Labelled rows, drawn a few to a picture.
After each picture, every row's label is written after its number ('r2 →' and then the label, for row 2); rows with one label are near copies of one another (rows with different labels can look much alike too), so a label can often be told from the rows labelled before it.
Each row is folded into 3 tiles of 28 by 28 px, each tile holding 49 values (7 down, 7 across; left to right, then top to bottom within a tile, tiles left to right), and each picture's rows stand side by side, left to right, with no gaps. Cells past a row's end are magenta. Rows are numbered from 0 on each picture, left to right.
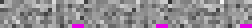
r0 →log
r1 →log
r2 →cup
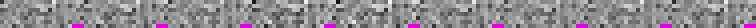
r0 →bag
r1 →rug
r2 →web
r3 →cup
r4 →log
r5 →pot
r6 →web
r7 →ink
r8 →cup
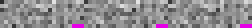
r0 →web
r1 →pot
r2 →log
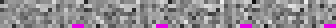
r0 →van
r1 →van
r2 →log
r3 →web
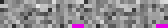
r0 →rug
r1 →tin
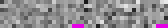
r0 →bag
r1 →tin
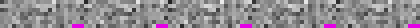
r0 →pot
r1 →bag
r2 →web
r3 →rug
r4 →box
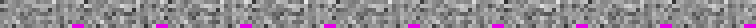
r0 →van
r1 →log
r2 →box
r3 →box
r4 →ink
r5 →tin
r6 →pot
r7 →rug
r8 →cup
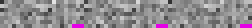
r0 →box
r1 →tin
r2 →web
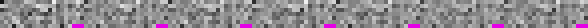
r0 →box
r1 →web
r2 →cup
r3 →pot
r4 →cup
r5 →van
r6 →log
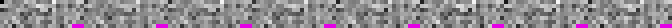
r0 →cup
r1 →ink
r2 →bag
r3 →ink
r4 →box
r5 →pot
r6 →cup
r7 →tin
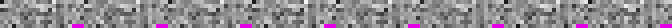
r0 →cup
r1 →ink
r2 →bag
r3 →cup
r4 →box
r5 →web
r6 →rug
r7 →web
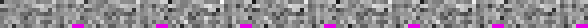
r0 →cup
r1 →log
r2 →ink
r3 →van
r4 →cup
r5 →log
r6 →pot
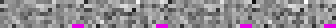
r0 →box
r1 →pot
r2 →van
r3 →web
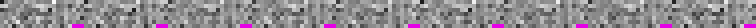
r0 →ink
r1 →van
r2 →web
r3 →tin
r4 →log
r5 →bag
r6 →ink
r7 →ink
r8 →box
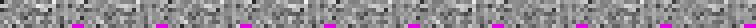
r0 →web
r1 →ink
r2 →rug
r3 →web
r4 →bag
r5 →log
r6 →van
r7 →web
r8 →box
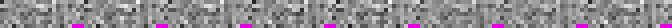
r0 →cup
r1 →ink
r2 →ink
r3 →log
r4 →cup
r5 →pot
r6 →log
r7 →ink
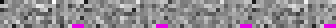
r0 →web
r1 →van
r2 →tin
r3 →cup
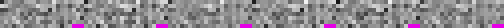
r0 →log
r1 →web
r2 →ink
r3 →van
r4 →bag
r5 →log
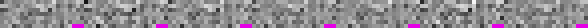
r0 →pot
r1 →tin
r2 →cup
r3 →web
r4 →rug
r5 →log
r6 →tin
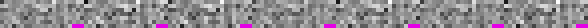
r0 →rug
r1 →bag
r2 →ink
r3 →tin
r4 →bag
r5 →log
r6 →ink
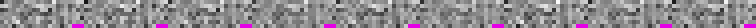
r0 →tin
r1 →web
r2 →bag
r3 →ink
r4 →pot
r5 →box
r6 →ink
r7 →bag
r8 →box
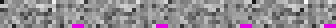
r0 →cup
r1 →rug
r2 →rug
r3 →bag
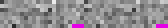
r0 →cup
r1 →van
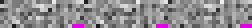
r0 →tin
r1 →tin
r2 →web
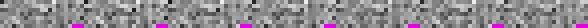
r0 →bag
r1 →bag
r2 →bag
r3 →cup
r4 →cup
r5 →tin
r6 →van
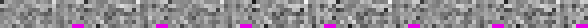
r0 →log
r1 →ink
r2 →ink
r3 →van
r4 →van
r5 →web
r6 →cup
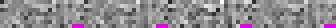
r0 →bag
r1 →ink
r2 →pot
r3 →box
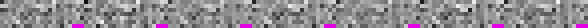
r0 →log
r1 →tin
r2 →rug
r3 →rug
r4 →bag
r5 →rug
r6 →ink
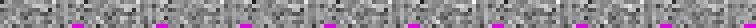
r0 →bag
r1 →van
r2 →van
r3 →box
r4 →van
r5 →ink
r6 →bag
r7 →ink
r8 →cup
